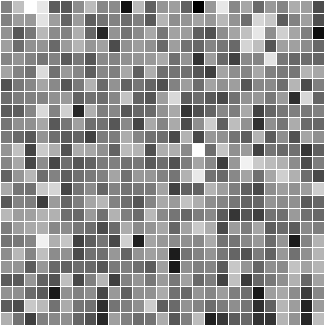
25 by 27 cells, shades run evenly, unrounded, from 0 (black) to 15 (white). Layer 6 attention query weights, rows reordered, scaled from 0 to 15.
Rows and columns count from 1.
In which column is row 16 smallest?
4
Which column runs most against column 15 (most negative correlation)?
27
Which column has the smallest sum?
9
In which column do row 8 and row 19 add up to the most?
11
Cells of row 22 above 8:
10
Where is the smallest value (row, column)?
1, 17
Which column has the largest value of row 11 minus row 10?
22
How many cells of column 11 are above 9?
6
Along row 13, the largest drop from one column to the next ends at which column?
3
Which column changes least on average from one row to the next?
24
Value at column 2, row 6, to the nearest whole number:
8
